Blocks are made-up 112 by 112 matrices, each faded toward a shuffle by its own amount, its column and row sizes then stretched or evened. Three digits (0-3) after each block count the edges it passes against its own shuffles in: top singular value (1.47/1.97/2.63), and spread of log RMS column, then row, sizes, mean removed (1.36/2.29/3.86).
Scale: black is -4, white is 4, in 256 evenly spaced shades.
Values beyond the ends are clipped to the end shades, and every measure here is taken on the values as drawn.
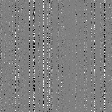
3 3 0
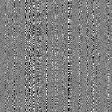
3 3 0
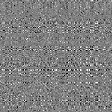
3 1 2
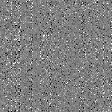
2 2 0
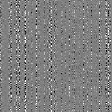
3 3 0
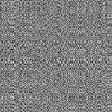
3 2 2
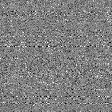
2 0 2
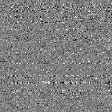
2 1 2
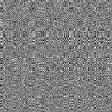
3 2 2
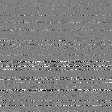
1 0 3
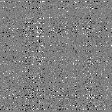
0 2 2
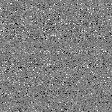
1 0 2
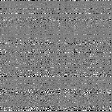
1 2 3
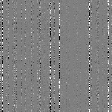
3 3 0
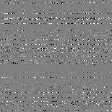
2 1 3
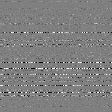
3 0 3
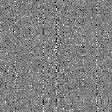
2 2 0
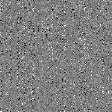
0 2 0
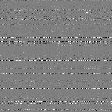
3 0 3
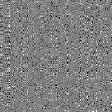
3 2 0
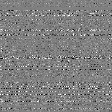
0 1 3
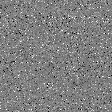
0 0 1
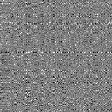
3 1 2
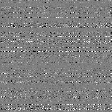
2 1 3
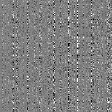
2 3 1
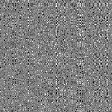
3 2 1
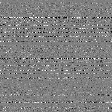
1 0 3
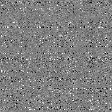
1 1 2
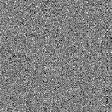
2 1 0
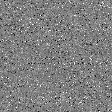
0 0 1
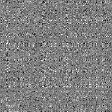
2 2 2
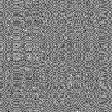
3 0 0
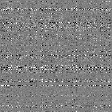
1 2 3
